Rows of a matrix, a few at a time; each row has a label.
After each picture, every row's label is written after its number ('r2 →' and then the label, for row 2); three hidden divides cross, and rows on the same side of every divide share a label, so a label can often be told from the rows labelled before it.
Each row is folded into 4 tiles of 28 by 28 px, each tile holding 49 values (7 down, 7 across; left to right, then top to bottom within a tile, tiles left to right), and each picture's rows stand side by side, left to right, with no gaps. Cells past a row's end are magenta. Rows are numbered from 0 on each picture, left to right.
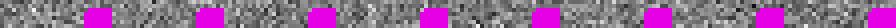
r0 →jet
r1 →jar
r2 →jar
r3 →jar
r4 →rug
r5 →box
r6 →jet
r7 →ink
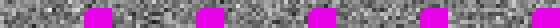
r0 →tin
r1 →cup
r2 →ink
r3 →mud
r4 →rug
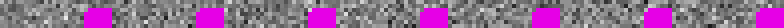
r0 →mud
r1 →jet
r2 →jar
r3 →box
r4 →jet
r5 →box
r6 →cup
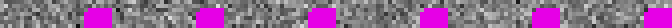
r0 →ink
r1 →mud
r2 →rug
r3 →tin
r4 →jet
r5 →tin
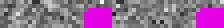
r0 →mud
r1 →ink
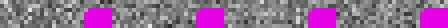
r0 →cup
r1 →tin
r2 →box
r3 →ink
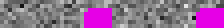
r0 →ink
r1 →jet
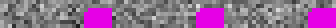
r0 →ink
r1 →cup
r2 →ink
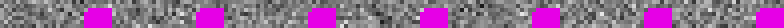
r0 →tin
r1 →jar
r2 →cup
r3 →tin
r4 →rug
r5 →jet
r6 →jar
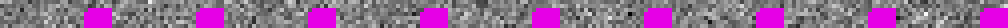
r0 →mud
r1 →jar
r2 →rug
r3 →tin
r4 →mud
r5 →ink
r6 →jet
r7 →ink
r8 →mud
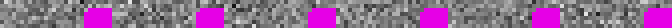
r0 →tin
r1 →jar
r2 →rug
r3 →tin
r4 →ink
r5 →cup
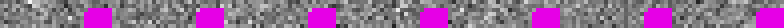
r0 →box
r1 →tin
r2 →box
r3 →cup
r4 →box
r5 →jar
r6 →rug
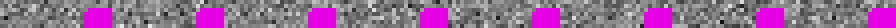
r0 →cup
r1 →box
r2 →jar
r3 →jar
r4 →jar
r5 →cup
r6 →ink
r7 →jar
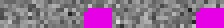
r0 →ink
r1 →tin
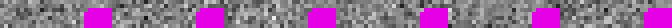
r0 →jar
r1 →jet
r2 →mud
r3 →box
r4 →cup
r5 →mud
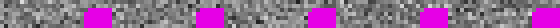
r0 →rug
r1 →box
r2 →jet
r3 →tin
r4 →jet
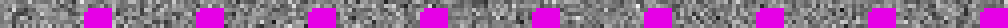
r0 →box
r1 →tin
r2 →cup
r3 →box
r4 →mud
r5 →cup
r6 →rug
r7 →ink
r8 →ink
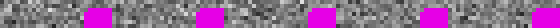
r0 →jar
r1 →rug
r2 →ink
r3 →jar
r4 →box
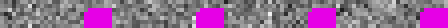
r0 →rug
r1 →tin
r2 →box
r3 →ink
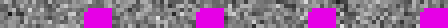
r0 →cup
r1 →cup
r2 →box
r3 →box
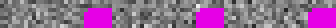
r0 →jet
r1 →box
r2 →box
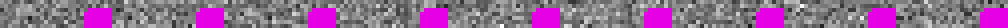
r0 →mud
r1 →ink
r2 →rug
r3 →box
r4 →mud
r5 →box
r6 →box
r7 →jet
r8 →box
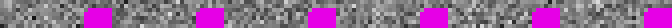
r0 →jet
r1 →mud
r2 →tin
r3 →box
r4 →box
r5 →jar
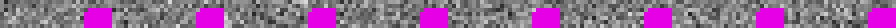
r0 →mud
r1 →box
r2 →tin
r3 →ink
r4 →cup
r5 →cup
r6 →tin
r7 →ink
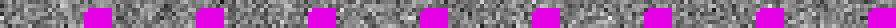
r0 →rug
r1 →cup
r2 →tin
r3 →jet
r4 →rug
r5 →mud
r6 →jar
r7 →mud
